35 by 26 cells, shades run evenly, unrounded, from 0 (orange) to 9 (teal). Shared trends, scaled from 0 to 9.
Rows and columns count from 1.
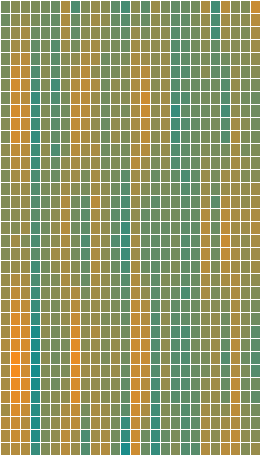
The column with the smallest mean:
2
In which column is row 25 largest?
4
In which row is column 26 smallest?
1
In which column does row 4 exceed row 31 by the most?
8
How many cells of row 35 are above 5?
9
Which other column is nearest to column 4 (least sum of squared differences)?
19
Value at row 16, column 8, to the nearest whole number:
5
